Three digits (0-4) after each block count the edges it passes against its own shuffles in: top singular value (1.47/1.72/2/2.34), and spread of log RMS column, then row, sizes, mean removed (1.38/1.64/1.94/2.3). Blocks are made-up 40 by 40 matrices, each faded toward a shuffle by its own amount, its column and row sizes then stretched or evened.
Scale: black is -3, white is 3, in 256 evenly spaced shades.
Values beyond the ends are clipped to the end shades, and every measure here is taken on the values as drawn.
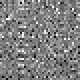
2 0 0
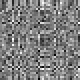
4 4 2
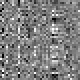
3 4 2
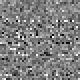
0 0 4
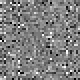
2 3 1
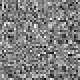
2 1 1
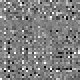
2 2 4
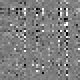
3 4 3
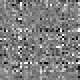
1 4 4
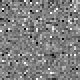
0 1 2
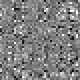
2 3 1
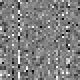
2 4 0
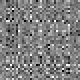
4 4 3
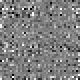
0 4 4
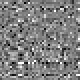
3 1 3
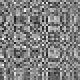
4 4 2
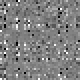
2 4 2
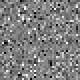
0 3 0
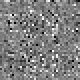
0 3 2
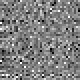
2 0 3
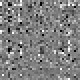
1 3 3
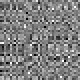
4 1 3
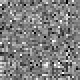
1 2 1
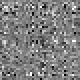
1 4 3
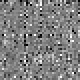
2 3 3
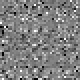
2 2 2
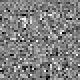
0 0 3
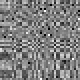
4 0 2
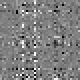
2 4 4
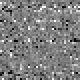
0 1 4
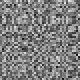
3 0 0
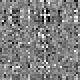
3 4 2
